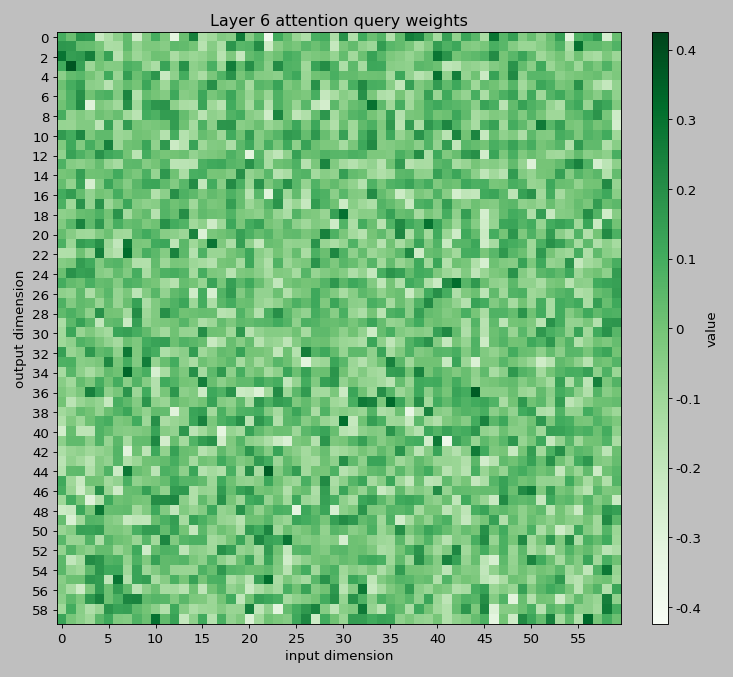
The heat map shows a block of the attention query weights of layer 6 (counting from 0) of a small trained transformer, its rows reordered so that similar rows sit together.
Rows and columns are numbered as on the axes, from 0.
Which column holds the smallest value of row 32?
23
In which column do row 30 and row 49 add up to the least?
43
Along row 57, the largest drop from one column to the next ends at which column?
48
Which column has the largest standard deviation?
45
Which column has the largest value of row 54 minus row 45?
58
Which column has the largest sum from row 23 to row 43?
53
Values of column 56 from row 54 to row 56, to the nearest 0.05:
-0.2 -0.05 0
